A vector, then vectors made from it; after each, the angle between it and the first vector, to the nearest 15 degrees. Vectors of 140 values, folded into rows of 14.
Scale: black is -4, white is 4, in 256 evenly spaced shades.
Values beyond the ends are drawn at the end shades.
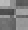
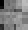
105 degrees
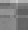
120 degrees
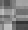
135 degrees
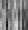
105 degrees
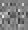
90 degrees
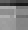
90 degrees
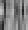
105 degrees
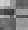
15 degrees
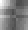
60 degrees
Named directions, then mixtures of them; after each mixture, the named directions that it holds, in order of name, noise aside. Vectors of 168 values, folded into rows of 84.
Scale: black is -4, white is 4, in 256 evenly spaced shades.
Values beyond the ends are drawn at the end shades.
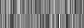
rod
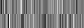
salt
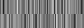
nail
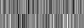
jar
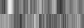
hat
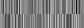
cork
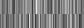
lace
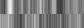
hat.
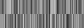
cork, hat, rod.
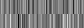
jar.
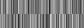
cork, jar, rod.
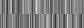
lace, rod.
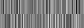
cork.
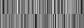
lace, nail.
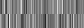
salt.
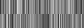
nail, rod, salt.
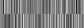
cork.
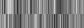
hat, nail, salt.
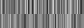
jar, lace, nail.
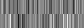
jar.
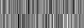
jar.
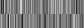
cork, salt.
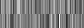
rod.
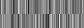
jar, rod.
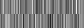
cork, lace.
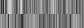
cork, hat, salt.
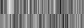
hat, jar, nail.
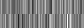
jar, lace.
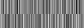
cork.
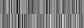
cork, jar.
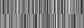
nail.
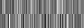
cork, hat, salt.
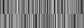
nail.
